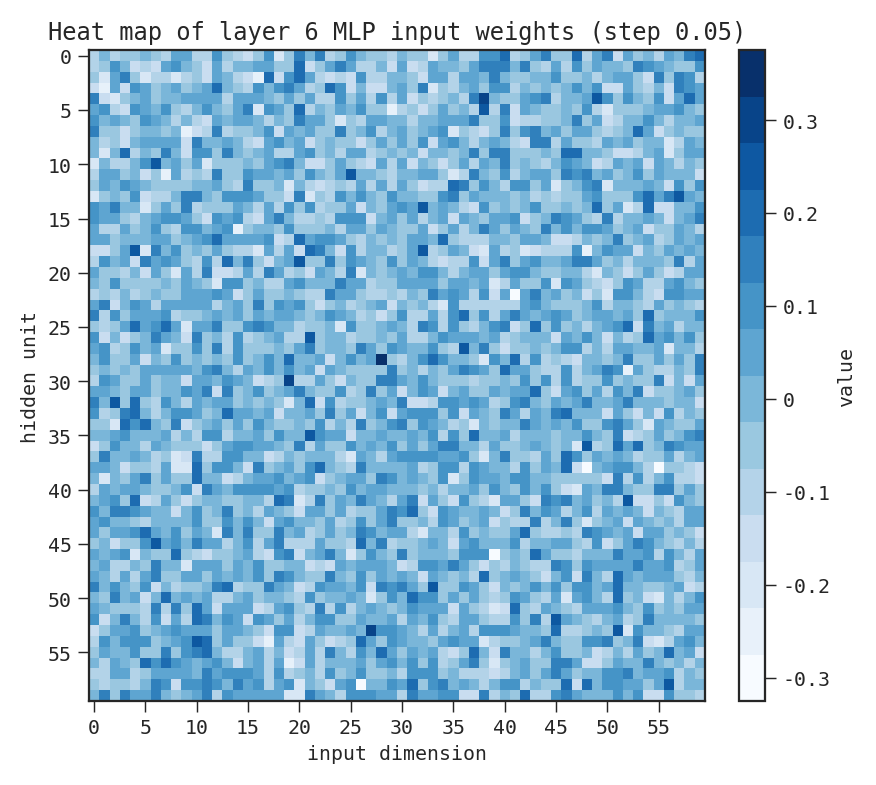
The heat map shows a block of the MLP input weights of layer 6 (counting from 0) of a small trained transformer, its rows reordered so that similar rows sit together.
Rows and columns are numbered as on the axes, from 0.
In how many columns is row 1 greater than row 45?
22
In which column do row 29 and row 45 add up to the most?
6
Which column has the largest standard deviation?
20
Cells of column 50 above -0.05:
33
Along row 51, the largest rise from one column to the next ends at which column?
41
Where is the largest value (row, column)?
28, 28
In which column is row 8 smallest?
56
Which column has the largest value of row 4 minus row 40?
38
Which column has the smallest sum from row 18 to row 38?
9
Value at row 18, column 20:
-0.15
